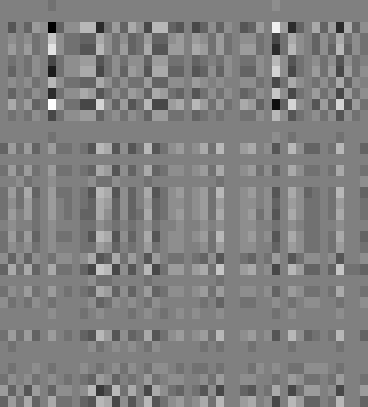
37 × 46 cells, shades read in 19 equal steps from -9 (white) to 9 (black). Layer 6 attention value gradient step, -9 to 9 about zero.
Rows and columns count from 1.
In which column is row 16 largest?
15
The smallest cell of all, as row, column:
10, 7
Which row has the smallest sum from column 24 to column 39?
25
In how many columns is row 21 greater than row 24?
16
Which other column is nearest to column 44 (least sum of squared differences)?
36
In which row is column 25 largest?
3
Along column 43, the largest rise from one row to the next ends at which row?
11
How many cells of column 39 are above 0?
13
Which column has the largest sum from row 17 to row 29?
35
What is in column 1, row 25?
2
